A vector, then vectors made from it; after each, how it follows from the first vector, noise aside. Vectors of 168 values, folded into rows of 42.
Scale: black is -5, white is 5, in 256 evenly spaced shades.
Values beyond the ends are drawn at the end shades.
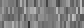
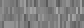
shrunk.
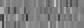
reversed, negated, partly zeroed.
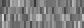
wrapped around.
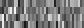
reversed, scaled up.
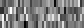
reversed, scaled up.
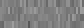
shrunk.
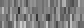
wrapped around.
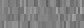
shrunk.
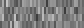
wrapped around.
